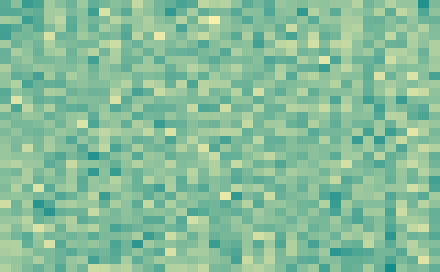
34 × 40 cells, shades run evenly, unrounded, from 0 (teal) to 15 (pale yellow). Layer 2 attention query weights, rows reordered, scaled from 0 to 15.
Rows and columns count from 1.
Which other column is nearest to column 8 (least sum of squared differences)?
23
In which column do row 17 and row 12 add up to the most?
38
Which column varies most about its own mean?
36
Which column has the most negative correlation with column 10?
25
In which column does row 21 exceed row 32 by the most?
32
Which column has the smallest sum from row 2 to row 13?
4
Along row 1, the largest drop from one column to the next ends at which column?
39
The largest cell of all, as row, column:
3, 20
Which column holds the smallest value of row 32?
31
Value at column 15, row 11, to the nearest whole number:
10
